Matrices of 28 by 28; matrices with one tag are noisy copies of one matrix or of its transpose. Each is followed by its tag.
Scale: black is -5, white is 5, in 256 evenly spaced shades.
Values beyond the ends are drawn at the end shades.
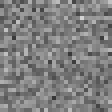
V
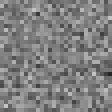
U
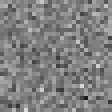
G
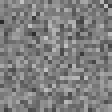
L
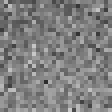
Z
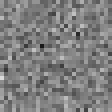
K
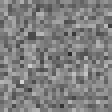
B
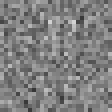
L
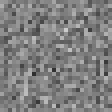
B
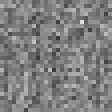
B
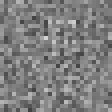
L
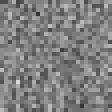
V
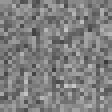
B
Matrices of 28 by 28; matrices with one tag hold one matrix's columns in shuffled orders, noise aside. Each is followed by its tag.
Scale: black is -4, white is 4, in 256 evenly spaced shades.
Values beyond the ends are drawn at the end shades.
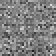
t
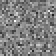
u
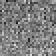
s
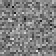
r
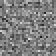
r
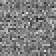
r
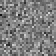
u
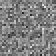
t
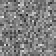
u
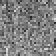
s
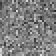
s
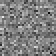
t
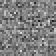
r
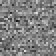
r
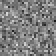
u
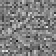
r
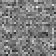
t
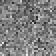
s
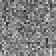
s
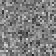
u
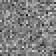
u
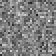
u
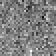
s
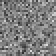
u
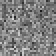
s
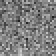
s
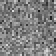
s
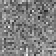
s
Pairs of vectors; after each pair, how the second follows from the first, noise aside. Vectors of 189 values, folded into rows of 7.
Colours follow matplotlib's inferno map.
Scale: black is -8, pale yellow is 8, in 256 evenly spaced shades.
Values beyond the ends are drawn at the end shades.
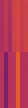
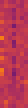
wrapped around, negated, partly zeroed.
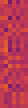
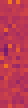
negated, partly zeroed.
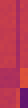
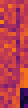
scaled up.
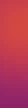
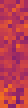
sign-scrambled.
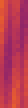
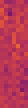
wrapped around, negated, partly zeroed.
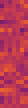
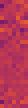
partly zeroed.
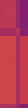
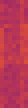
wrapped around, negated, shrunk.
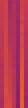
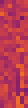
sign-scrambled.
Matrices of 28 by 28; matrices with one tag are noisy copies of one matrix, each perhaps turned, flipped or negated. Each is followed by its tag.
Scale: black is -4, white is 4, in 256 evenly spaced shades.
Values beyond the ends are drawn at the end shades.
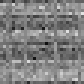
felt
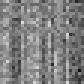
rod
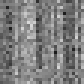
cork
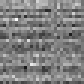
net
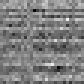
net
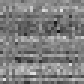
cork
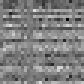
net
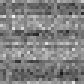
felt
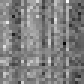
rod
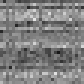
cork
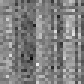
cork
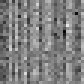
net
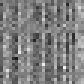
net
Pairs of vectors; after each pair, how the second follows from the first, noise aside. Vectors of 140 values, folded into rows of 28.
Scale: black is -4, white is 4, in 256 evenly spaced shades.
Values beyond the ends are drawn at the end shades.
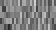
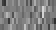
wrapped around, partly zeroed.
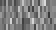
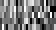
wrapped around, negated, scaled up.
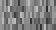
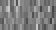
reversed, negated, partly zeroed.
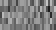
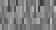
partly zeroed.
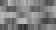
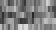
negated.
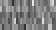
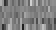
reversed, negated, partly zeroed.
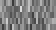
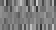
wrapped around, partly zeroed.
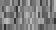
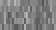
wrapped around, negated, shrunk.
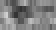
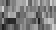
wrapped around.
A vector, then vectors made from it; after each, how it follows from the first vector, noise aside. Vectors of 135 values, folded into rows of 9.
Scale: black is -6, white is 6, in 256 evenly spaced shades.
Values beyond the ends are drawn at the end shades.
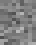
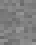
shrunk.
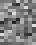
wrapped around, negated, scaled up.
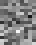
scaled up.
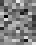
wrapped around, negated, scaled up.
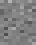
wrapped around, partly zeroed.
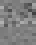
wrapped around, partly zeroed.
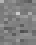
reversed, partly zeroed.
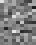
reversed, scaled up.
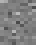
reversed, partly zeroed.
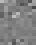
reversed, partly zeroed.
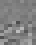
partly zeroed.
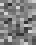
wrapped around, negated, scaled up.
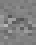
wrapped around, partly zeroed.
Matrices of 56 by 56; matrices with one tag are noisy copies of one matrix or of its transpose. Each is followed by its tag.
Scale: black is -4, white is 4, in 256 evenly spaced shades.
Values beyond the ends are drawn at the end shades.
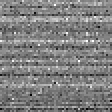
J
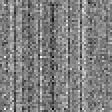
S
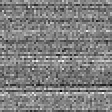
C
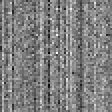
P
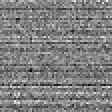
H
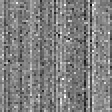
C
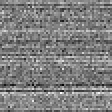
C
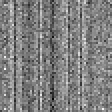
S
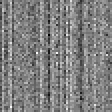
P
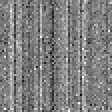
S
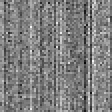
C
